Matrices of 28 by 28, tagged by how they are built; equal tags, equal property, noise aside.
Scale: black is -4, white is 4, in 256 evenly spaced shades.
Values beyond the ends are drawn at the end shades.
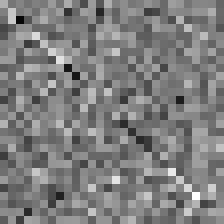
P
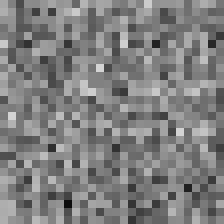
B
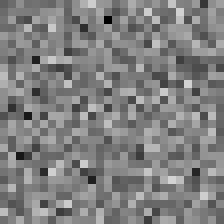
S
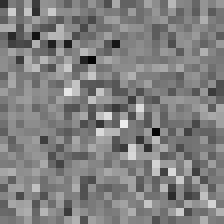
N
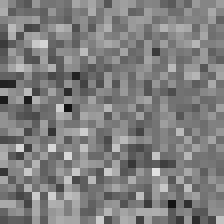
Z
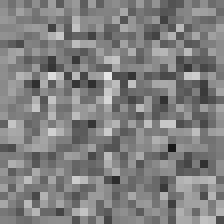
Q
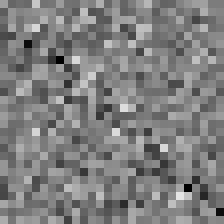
N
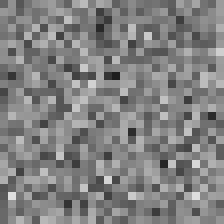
S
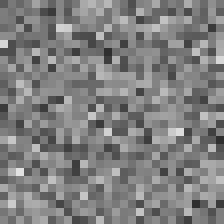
S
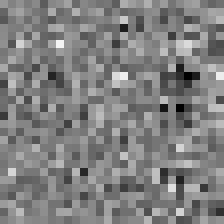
Q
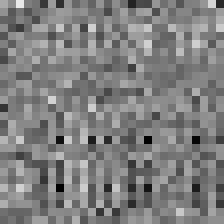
Q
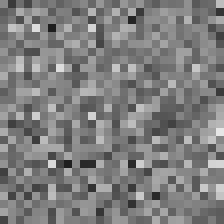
Q
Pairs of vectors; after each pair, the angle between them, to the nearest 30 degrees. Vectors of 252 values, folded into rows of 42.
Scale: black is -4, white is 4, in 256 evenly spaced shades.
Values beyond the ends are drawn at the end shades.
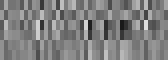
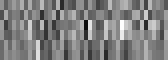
150 degrees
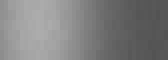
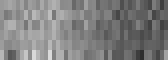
30 degrees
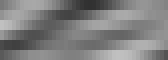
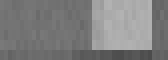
90 degrees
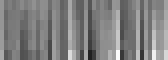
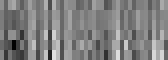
60 degrees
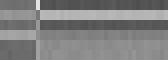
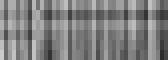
120 degrees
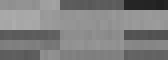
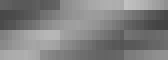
120 degrees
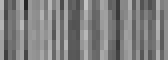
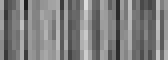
30 degrees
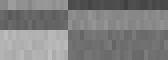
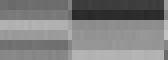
90 degrees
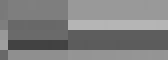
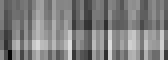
120 degrees
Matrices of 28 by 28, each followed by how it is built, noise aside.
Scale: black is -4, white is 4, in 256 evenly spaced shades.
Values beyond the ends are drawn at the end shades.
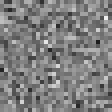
noise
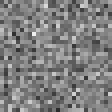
noise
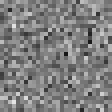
noise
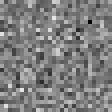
blocks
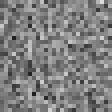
repeating rows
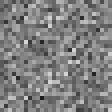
repeating rows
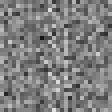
repeating rows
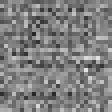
blocks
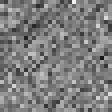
Hankel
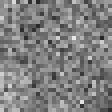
smooth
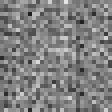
repeating rows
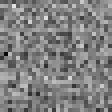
blocks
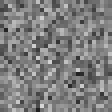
noise
